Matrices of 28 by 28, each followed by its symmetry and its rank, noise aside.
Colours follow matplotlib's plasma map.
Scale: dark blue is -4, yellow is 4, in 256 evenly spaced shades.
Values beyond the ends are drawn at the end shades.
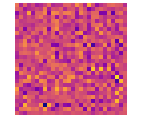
no symmetry, rank six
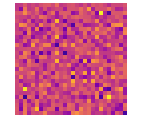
symmetric, rank five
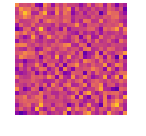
symmetric, rank six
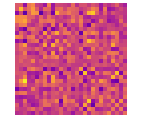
symmetric, rank six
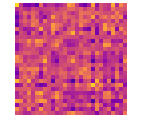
symmetric, rank four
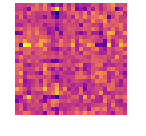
antisymmetric, rank four
